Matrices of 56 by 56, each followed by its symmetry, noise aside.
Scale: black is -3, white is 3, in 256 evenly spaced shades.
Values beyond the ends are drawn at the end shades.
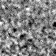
no symmetry.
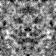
mirrored left to right.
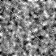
no symmetry.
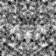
mirrored left to right.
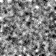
no symmetry.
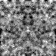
mirrored left to right.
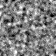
antisymmetric.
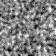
antisymmetric.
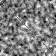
symmetric.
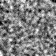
antisymmetric.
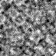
symmetric.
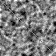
symmetric.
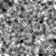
symmetric.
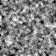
no symmetry.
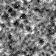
symmetric.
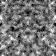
mirrored left to right.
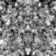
mirrored left to right.
